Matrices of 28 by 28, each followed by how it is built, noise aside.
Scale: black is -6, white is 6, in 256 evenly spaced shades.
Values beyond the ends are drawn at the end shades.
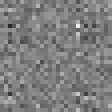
low rank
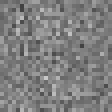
low rank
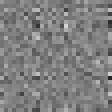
low rank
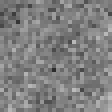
smooth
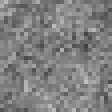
smooth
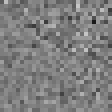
upper triangular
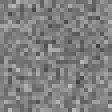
noise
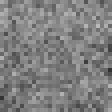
smooth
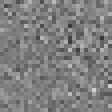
upper triangular
